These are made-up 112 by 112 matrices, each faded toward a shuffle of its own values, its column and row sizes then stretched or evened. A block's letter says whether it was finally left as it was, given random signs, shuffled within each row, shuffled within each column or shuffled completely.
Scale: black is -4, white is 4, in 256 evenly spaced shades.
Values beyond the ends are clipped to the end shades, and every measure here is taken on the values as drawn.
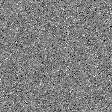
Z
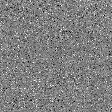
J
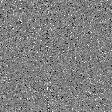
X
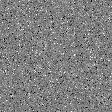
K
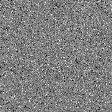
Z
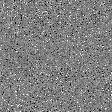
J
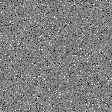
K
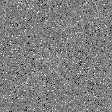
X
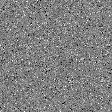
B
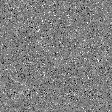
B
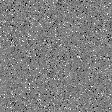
B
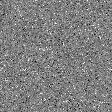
K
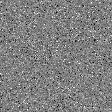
B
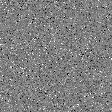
J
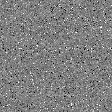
X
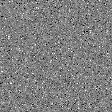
X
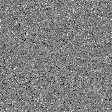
J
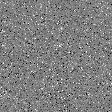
J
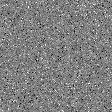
K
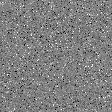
K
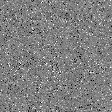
X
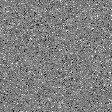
X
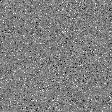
B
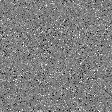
J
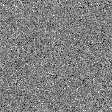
B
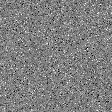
K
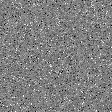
K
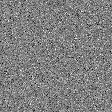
K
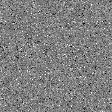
B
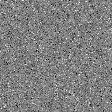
Z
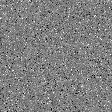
K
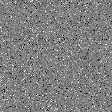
X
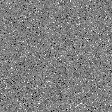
J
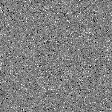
B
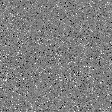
B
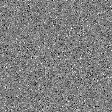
B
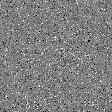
X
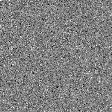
B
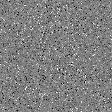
Z
